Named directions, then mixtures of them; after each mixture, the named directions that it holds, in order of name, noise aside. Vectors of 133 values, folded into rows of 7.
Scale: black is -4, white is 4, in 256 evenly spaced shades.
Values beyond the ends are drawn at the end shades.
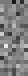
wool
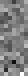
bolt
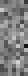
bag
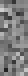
bag, bolt, wool.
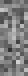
bag, bolt.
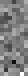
bolt.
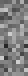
bag, bolt, wool.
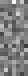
bolt, wool.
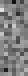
bag, bolt, wool.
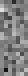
bag, bolt, wool.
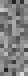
bolt, wool.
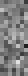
bag.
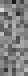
bag, bolt, wool.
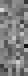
bag.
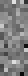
bag, bolt, wool.
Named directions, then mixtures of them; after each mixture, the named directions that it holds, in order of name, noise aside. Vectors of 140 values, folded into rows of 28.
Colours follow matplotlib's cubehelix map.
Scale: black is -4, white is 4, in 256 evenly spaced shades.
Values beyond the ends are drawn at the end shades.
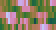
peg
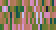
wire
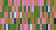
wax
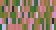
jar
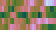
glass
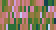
glass, wax.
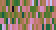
glass, jar.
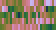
glass, wire.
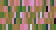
wax, wire.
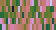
glass, jar.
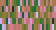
jar.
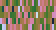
jar.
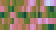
glass.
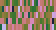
jar.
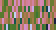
wax.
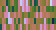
jar, peg.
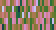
jar, wire.
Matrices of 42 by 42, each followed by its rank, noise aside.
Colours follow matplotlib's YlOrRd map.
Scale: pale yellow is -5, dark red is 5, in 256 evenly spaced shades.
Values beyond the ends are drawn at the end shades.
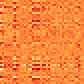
two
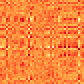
two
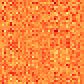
four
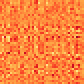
three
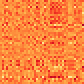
four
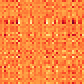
two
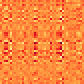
two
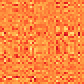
three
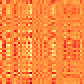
two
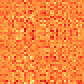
four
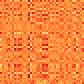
three
